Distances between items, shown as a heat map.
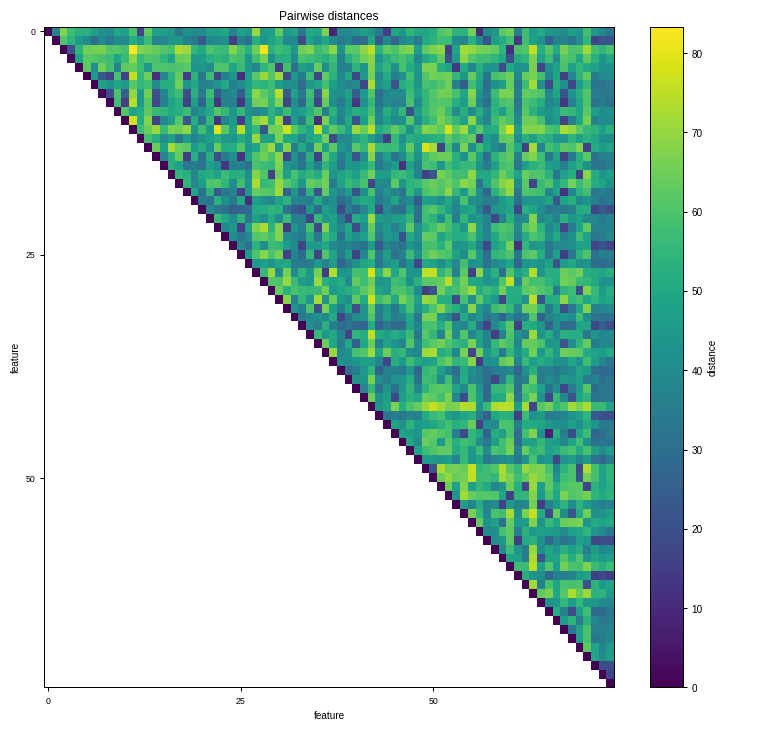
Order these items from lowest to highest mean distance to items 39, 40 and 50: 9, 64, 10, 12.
10, 12, 64, 9
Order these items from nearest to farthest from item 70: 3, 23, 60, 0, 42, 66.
23, 66, 0, 3, 60, 42
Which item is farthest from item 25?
11
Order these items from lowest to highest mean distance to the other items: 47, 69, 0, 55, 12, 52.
0, 12, 69, 47, 55, 52
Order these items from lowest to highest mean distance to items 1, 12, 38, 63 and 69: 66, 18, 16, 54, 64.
66, 16, 18, 64, 54
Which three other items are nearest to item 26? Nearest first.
19, 48, 66
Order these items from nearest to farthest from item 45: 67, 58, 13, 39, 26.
67, 39, 26, 58, 13
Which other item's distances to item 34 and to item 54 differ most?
58
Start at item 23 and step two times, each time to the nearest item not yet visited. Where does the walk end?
46
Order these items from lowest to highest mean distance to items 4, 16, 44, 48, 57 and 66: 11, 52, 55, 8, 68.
8, 68, 55, 52, 11
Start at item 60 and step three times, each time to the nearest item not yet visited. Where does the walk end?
3
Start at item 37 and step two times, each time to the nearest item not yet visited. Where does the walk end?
56
